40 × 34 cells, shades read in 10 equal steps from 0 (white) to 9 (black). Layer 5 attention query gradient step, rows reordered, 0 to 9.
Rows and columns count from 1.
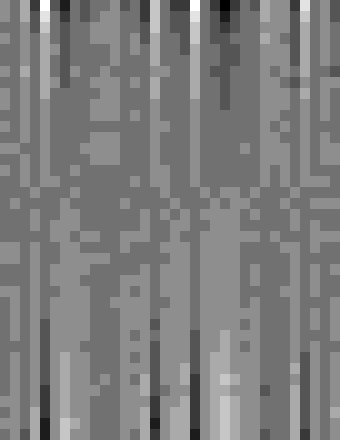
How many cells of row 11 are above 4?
22
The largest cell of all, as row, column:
1, 23
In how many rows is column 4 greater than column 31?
17
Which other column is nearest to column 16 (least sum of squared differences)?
5
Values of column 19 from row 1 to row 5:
7 6 6 6 6
